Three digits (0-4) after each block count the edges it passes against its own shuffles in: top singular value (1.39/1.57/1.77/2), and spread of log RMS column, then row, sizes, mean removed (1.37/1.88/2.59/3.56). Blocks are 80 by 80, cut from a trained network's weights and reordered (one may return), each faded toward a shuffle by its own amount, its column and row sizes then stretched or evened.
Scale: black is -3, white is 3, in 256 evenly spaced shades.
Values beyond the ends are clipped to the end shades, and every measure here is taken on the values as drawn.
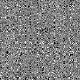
2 3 2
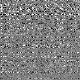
1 2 4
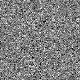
0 2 1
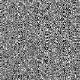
3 3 0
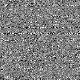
0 1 3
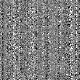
3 3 2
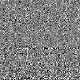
2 2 3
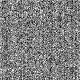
1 0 0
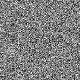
2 1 0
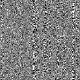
2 3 0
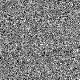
0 0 1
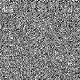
1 1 2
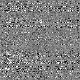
0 2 4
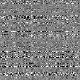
3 2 4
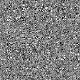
2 2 2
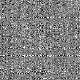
1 2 3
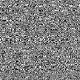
4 0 3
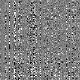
3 4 2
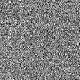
3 1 0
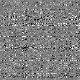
1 2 4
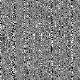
1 4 1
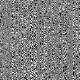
0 4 0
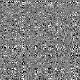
3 3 3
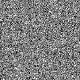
2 1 0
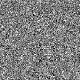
1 1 1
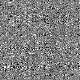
0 1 3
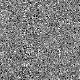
0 2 1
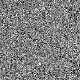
1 2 0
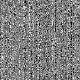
2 3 0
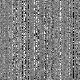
4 4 0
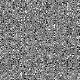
1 3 0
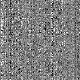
2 3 2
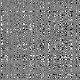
1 4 3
